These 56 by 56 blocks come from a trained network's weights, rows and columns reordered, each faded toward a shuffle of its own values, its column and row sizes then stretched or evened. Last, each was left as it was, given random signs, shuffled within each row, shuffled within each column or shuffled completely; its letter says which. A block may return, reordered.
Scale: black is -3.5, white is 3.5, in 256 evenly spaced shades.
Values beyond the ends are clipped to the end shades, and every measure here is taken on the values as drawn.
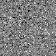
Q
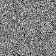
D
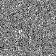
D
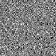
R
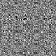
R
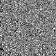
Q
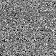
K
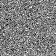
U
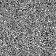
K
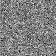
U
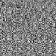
R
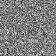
R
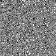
Q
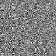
R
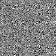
Q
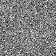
D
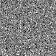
D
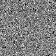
D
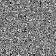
Q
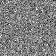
U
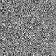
R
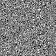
D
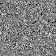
K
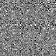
R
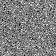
U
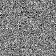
K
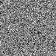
D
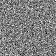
U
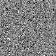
D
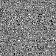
K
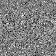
K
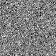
K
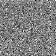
Q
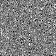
D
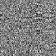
R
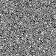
U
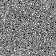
U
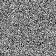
U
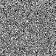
D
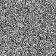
D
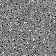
U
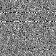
K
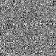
R
